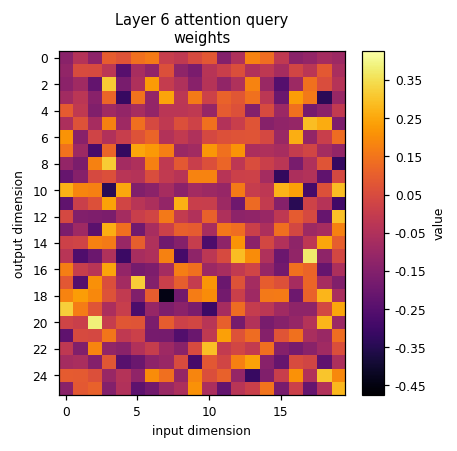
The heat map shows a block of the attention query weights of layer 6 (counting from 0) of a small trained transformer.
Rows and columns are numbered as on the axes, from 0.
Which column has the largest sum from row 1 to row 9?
3
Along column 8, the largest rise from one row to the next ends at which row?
16
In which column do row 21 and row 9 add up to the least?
0
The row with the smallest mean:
23
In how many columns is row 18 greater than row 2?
10
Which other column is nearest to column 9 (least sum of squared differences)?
14
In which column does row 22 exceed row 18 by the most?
7
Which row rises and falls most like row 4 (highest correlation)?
6
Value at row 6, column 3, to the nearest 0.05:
-0.05
